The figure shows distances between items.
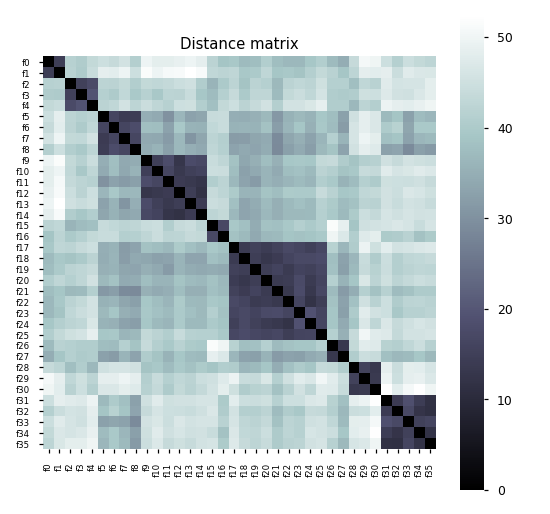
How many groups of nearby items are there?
9
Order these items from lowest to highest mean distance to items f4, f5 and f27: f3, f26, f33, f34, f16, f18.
f26, f3, f18, f33, f34, f16
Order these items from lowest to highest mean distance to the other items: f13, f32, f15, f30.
f13, f32, f15, f30
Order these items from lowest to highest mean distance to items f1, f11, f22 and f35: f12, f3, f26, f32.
f32, f12, f26, f3
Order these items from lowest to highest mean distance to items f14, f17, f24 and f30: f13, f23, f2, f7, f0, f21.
f21, f23, f13, f7, f2, f0
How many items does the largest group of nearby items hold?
9
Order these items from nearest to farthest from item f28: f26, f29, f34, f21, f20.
f29, f21, f20, f26, f34
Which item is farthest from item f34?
f30
